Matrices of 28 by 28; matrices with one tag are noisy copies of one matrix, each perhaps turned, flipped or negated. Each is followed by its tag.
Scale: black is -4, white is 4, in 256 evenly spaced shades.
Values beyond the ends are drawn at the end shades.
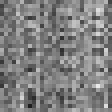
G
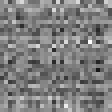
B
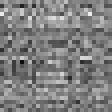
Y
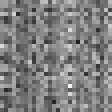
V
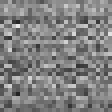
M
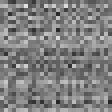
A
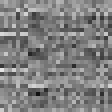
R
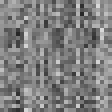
R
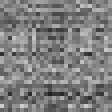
Y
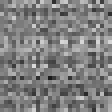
V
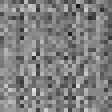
M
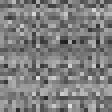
V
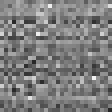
M
